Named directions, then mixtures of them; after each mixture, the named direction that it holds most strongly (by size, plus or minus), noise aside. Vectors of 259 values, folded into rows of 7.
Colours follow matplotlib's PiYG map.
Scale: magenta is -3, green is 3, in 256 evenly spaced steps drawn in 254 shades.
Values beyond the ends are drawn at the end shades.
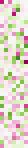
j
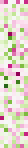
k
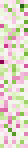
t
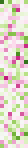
j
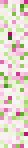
k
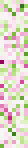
t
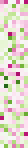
k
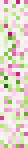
k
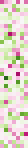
k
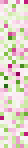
k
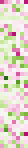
k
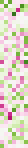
j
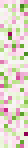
t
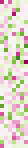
j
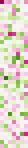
j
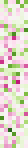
k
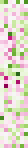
k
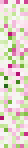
k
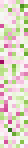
t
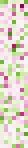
k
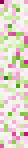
j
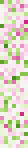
t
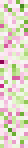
t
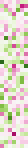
t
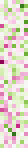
t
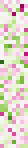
t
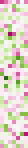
k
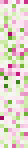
k
